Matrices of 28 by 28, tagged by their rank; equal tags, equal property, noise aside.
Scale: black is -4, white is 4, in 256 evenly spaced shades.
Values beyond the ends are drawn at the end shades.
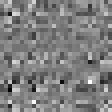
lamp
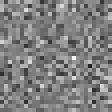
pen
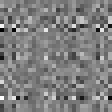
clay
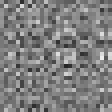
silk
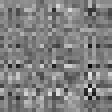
clay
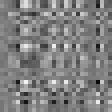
clay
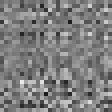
clay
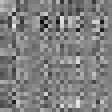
lamp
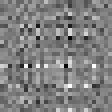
clay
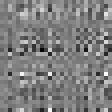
clay
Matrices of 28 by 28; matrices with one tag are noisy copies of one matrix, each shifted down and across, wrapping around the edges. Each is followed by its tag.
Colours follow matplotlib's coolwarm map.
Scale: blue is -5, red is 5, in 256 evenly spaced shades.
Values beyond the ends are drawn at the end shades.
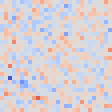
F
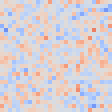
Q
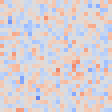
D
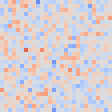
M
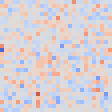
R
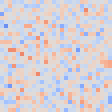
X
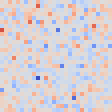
R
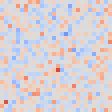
Q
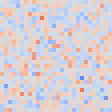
R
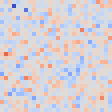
X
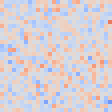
R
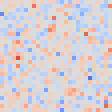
D
